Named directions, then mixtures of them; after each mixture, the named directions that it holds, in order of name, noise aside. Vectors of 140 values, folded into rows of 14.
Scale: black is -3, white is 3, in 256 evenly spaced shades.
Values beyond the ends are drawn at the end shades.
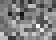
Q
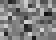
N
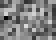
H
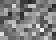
H, Q.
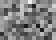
H, Q.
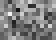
N, Q.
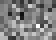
Q.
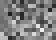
Q.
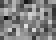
H.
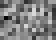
H.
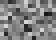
N.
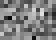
H, N.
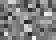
N.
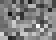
Q.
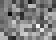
Q.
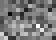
Q.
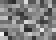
N, Q.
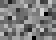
H, N.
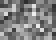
H, Q.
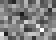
N, Q.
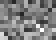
N, Q.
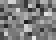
N.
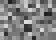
N.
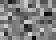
N.
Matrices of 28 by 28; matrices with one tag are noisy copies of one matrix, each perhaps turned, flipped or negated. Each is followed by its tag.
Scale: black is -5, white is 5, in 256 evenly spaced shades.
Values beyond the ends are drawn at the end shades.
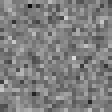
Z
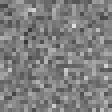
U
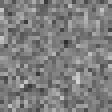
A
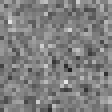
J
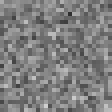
Z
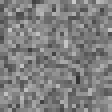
A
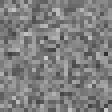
U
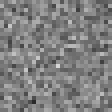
U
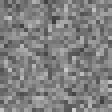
A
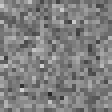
Z
